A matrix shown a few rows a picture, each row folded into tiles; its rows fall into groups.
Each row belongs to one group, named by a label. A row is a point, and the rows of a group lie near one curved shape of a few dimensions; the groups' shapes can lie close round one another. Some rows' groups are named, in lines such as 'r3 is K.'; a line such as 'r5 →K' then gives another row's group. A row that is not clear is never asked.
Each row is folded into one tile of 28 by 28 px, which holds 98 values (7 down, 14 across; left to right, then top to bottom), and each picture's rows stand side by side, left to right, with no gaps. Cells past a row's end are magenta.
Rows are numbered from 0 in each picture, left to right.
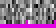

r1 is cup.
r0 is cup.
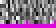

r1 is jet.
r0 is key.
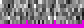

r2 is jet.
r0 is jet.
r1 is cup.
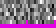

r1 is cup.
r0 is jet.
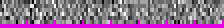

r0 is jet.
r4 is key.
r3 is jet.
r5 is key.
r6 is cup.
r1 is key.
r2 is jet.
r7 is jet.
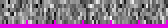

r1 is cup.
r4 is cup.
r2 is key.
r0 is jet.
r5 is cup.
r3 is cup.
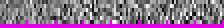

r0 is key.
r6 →key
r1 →jet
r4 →cup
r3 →key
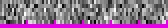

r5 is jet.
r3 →cup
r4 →cup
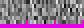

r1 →jet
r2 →jet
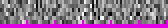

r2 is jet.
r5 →key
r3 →key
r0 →jet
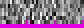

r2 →jet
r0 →cup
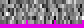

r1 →key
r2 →cup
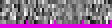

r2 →key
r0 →key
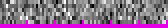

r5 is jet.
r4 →jet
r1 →cup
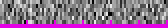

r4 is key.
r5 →cup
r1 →cup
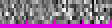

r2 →key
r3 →key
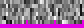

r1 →cup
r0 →cup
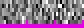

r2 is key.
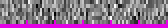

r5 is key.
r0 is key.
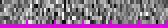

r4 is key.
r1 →cup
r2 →key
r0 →jet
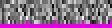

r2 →cup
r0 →cup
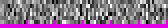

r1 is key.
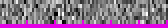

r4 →jet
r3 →key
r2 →key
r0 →key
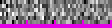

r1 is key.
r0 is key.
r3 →key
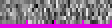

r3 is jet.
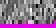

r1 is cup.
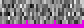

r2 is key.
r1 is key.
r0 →jet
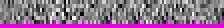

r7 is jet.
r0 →key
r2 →key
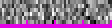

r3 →jet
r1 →key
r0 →jet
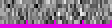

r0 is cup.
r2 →key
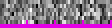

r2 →cup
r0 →jet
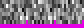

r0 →cup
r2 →cup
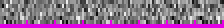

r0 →cup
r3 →jet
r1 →key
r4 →key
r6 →cup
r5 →cup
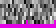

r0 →cup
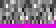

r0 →cup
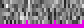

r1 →jet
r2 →key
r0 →cup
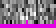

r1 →key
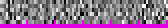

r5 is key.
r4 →jet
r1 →key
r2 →key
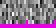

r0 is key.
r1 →cup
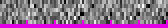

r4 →key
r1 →jet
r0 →key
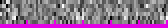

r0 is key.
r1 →key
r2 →cup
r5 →cup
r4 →key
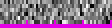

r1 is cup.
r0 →key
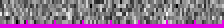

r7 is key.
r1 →key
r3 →jet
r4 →jet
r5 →jet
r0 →jet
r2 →key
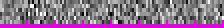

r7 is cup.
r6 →jet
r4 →key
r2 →key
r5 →cup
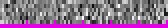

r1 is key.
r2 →cup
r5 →key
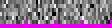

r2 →cup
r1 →key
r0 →key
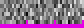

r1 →cup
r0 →jet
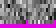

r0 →cup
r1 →jet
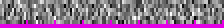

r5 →jet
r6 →key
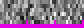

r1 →jet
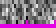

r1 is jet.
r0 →key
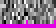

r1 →cup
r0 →key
